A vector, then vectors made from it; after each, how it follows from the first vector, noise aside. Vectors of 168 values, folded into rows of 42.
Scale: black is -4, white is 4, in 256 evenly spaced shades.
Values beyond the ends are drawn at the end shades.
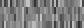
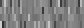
reversed, negated, partly zeroed.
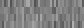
shrunk.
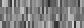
reversed, negated.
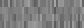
shrunk.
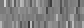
reversed, negated, partly zeroed.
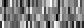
reversed, scaled up.
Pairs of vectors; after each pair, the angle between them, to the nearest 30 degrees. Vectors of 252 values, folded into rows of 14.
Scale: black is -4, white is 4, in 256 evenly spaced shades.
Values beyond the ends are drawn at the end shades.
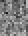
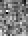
60 degrees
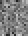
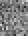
60 degrees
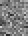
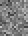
30 degrees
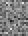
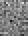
30 degrees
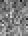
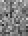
150 degrees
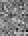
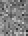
30 degrees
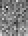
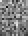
150 degrees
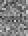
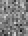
90 degrees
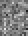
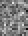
30 degrees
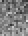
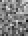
150 degrees
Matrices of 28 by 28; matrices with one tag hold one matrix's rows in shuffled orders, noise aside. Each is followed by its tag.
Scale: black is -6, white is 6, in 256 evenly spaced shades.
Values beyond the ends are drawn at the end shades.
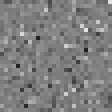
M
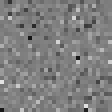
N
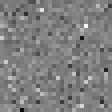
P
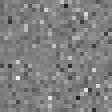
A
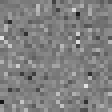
N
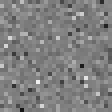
P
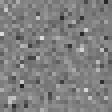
P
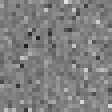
M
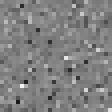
M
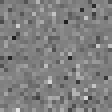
A
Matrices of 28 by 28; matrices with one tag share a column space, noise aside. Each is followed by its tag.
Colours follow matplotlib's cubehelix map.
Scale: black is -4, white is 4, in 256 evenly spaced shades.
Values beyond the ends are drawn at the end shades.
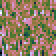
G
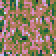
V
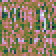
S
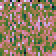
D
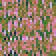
V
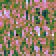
G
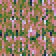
V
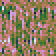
S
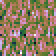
G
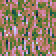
G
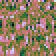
D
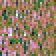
G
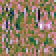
S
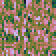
V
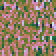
D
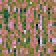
S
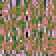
V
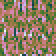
V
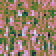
G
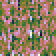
V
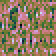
S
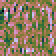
S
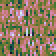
G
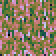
V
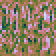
S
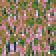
G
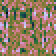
S
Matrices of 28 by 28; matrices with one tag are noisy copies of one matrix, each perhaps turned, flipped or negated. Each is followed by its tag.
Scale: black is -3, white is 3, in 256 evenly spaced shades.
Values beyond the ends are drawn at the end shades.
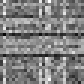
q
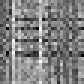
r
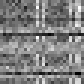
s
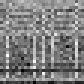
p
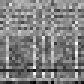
p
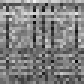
p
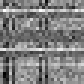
s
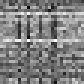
r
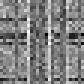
q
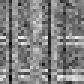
s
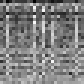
p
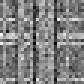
q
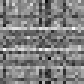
q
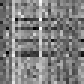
r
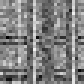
s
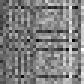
p
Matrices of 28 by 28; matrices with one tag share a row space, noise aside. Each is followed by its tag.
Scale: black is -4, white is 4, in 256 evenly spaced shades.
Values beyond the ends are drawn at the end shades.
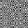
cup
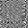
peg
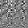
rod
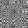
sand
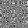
sand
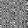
sand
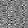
rod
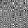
cup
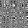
sand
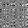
sand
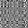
peg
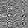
rod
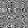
rod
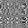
peg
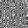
sand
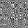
cup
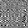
peg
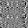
peg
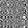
peg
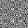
cup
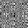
sand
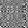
peg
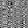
rod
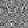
rod
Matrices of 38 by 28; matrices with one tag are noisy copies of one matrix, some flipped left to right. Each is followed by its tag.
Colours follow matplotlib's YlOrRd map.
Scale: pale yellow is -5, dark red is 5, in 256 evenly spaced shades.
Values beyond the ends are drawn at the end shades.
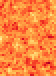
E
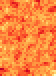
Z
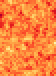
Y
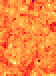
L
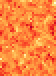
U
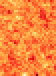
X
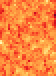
Y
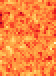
Y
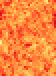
Y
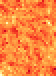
Z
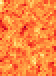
U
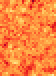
L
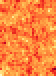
Z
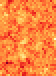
E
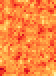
Z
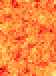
Z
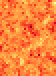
U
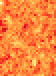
U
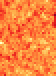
Y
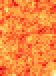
Z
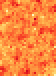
Z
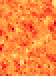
U
